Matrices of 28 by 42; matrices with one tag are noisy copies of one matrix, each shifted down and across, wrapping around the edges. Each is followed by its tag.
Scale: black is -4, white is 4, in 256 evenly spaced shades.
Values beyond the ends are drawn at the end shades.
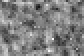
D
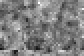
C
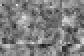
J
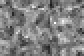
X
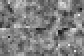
J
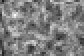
X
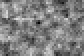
D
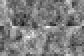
C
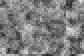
J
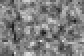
X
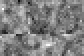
C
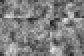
J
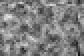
X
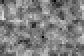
D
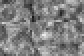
X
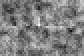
D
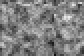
X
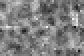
D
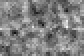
D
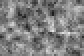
D
